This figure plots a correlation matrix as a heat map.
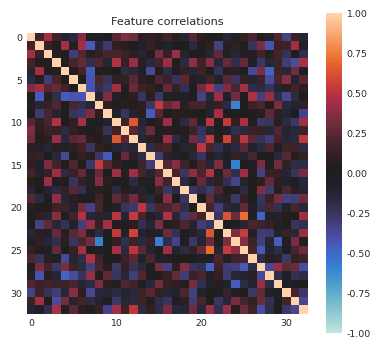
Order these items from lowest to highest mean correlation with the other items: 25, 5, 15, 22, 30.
30, 22, 5, 15, 25
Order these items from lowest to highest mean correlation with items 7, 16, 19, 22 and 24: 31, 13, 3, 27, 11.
27, 31, 13, 11, 3
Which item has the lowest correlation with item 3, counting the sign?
31
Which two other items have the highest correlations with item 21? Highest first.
25, 23
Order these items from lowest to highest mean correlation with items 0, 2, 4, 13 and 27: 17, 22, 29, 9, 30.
30, 22, 9, 17, 29
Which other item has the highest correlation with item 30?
5
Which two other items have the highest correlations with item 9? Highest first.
22, 7
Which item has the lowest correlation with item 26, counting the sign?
4
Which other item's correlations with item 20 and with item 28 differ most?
7
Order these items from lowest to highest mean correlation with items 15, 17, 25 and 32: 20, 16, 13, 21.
13, 20, 21, 16
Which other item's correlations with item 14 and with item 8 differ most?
15
